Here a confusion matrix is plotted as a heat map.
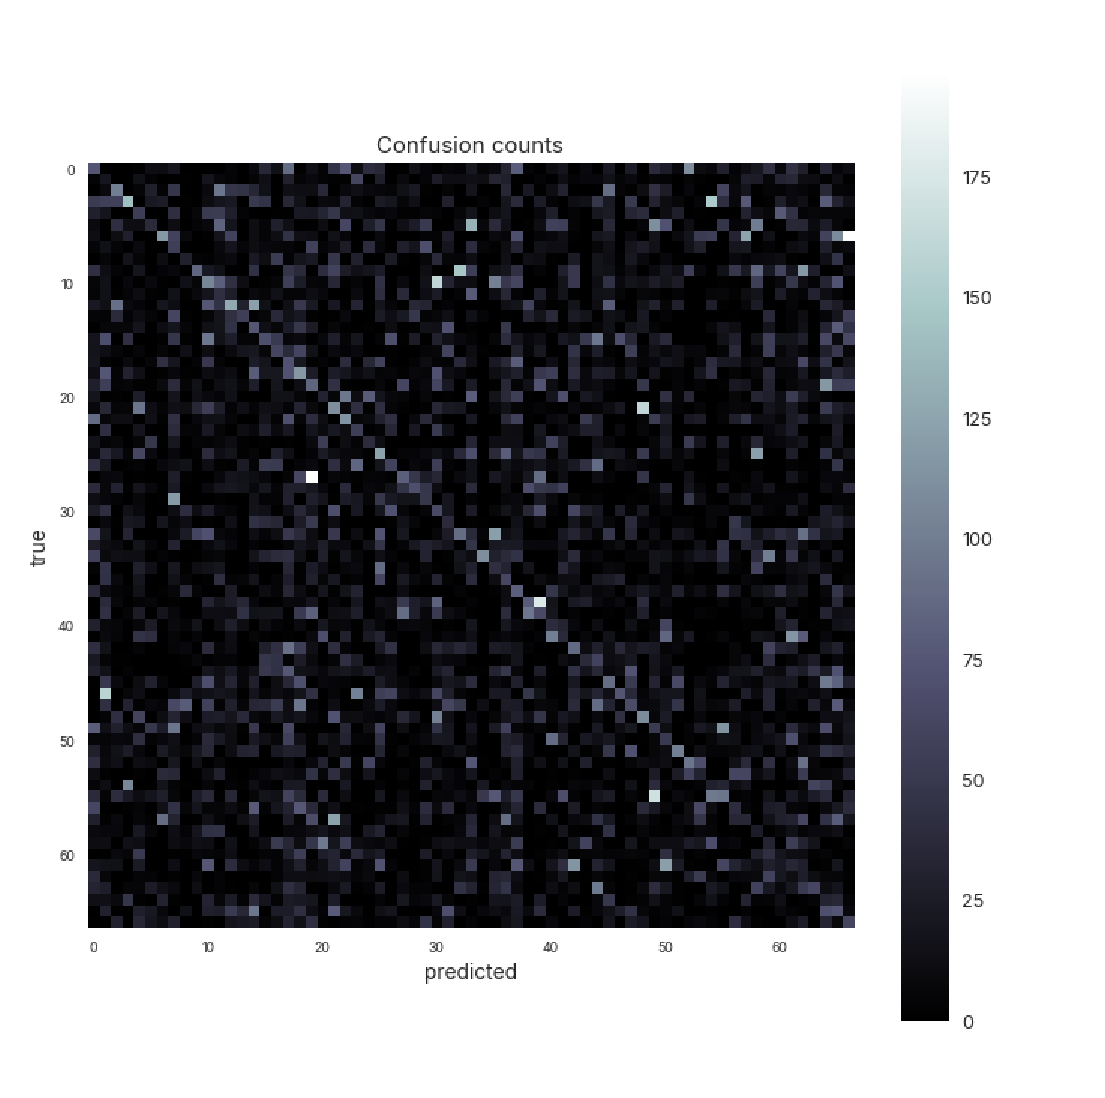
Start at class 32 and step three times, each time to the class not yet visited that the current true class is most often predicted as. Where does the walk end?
58
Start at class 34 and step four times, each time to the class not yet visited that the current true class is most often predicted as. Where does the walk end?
0
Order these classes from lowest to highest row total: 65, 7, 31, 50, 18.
31, 7, 50, 65, 18
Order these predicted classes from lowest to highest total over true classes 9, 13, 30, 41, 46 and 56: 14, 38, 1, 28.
28, 38, 14, 1
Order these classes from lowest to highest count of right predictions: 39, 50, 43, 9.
43, 50, 39, 9
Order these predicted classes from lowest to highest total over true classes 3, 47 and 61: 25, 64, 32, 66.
66, 32, 64, 25
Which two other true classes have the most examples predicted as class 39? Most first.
38, 27
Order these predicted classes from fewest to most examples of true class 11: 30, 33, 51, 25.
51, 30, 25, 33
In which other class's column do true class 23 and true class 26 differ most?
44
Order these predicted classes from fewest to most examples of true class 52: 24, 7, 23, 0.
23, 7, 0, 24
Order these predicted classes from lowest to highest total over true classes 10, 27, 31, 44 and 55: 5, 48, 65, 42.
5, 48, 42, 65
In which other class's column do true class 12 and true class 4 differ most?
14
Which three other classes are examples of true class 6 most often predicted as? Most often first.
66, 57, 65
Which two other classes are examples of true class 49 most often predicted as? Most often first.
55, 7
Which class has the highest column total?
17
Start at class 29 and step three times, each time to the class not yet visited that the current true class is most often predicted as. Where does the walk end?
64
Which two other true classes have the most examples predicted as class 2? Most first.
12, 3
